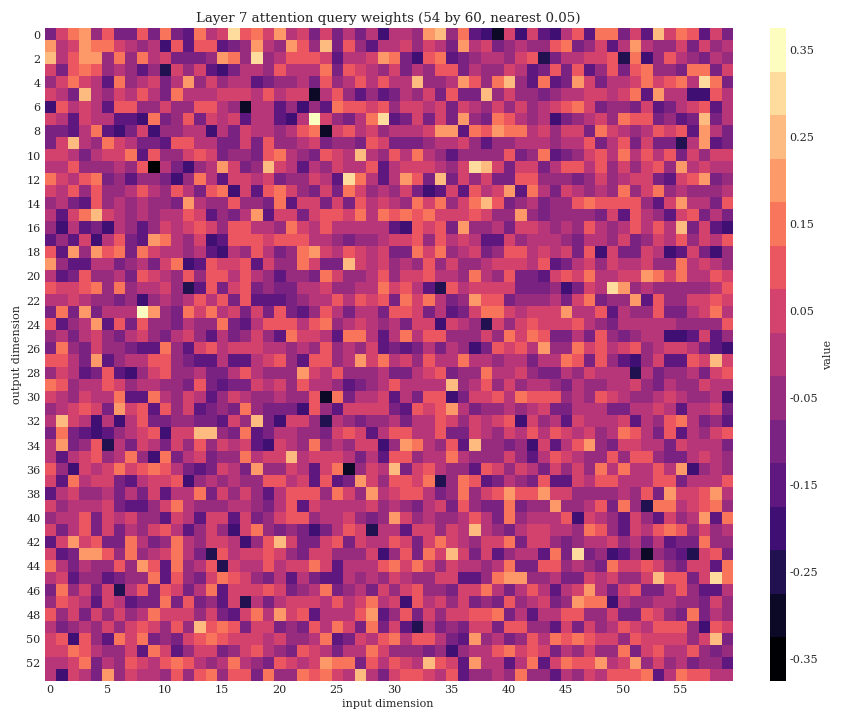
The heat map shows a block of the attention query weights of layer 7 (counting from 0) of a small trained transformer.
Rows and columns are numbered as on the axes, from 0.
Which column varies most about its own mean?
55
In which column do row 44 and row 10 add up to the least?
15
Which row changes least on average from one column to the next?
29
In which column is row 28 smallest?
51
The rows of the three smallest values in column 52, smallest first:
43, 39, 2
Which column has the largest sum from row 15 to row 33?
33
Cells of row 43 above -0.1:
41
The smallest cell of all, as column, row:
9, 11
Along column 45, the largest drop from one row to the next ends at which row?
21
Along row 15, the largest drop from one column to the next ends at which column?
19
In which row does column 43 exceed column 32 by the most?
26
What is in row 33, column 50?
0.15
